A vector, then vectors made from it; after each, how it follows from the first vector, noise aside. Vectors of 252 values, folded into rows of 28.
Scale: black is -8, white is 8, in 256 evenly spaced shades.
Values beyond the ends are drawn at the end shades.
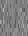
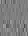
reversed, negated, partly zeroed.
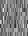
scaled up.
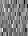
wrapped around, scaled up.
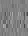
reversed, negated, partly zeroed.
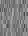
reversed, negated.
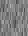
sign-scrambled.
